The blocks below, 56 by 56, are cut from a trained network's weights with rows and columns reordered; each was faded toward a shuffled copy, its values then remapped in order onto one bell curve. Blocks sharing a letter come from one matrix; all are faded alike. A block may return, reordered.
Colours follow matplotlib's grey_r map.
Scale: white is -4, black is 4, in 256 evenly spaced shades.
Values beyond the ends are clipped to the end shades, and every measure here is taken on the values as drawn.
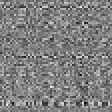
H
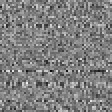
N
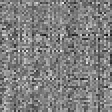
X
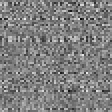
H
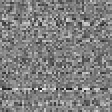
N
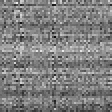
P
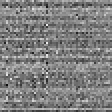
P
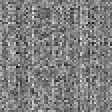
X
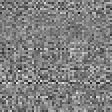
N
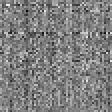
X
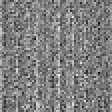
X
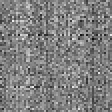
X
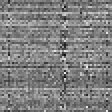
P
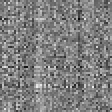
X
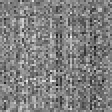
X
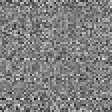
N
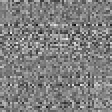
H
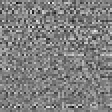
H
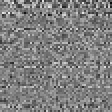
H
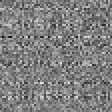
N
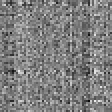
X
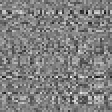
H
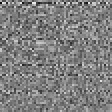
N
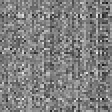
X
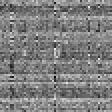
P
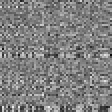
H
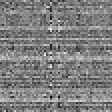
P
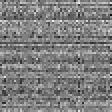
P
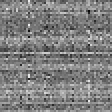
P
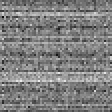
P
